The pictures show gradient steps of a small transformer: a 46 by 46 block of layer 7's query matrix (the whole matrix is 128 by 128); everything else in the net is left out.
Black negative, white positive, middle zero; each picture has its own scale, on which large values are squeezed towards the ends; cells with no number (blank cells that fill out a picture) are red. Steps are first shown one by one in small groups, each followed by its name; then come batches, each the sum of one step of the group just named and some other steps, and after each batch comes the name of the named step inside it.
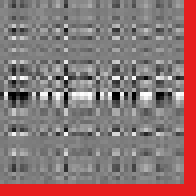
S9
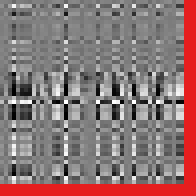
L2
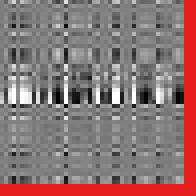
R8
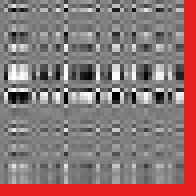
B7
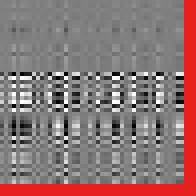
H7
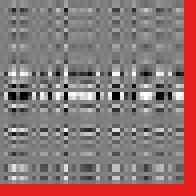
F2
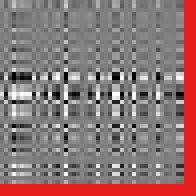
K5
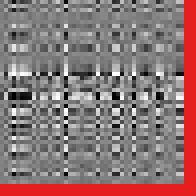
B7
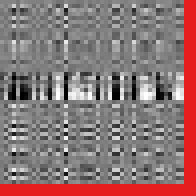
F2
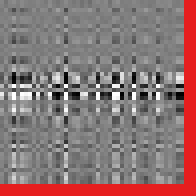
K5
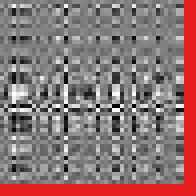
L2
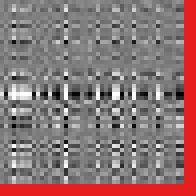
K5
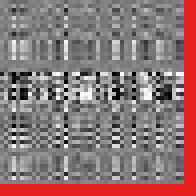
H7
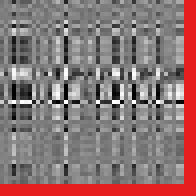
L2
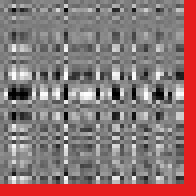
L2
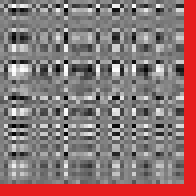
B7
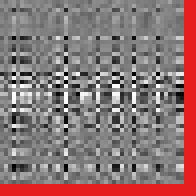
H7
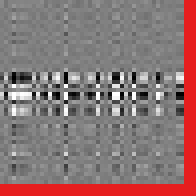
K5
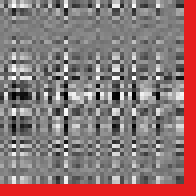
H7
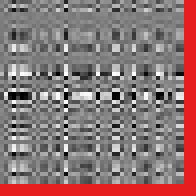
B7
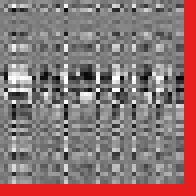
B7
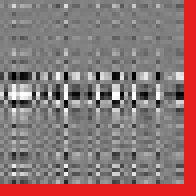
K5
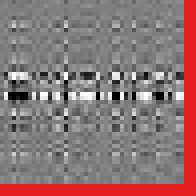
S9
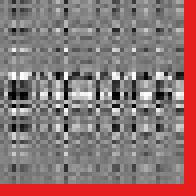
S9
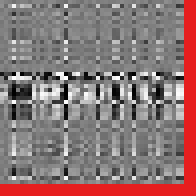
L2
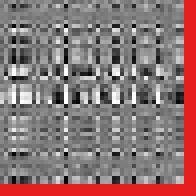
R8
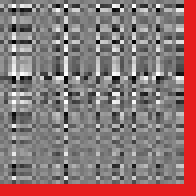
L2
